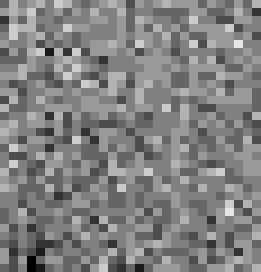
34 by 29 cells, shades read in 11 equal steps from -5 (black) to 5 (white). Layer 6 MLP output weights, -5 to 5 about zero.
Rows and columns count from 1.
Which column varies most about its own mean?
4
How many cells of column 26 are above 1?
5
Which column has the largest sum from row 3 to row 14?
16
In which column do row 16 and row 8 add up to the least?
12
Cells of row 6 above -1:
23
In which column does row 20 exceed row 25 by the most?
7
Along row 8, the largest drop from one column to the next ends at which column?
25
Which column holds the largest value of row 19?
2
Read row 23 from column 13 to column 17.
-2 0 1 -1 -1
